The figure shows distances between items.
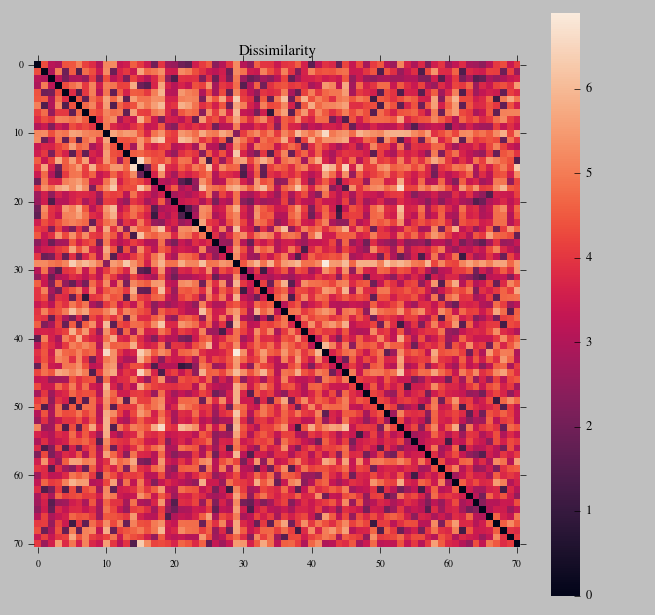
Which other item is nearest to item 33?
30
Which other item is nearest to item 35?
61
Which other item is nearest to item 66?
19
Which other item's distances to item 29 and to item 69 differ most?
36
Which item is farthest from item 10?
42
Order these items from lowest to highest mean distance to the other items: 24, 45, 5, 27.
27, 24, 5, 45
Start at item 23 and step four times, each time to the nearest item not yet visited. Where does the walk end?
43
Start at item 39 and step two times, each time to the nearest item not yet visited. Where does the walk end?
12
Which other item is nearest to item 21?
44
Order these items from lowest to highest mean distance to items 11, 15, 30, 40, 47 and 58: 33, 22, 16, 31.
16, 33, 31, 22
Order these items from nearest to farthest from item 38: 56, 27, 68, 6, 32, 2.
68, 6, 56, 2, 32, 27
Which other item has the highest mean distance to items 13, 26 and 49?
29
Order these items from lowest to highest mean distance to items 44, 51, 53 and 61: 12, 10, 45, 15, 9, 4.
9, 12, 4, 45, 15, 10
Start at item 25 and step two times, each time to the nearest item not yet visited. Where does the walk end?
70
